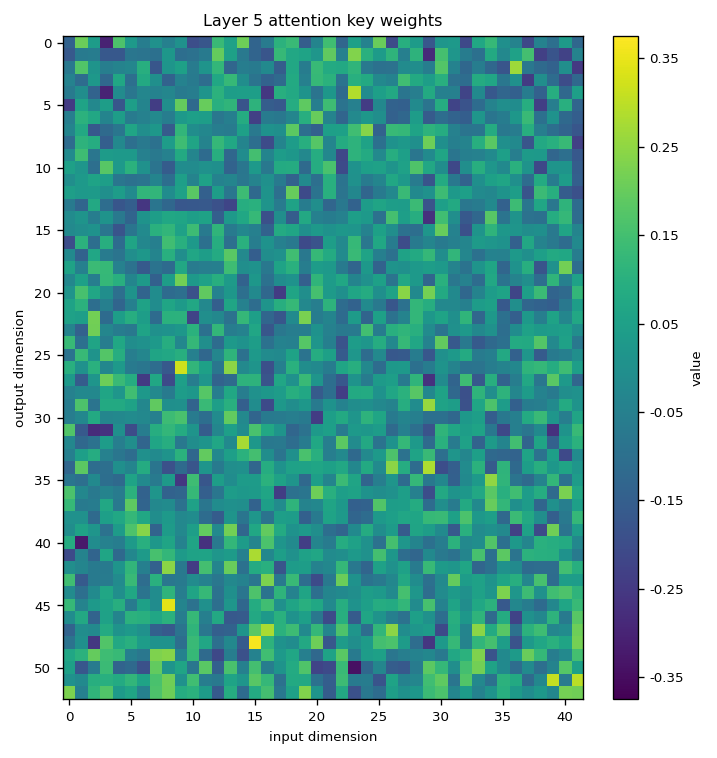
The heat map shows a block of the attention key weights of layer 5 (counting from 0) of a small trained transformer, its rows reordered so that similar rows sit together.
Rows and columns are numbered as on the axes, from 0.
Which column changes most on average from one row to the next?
29
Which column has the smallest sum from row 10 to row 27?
16
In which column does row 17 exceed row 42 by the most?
10
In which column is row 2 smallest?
41
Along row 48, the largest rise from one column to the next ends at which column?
15
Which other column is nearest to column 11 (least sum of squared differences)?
19
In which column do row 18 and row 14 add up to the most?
40
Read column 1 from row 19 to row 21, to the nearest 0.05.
0.05 0.15 0.1
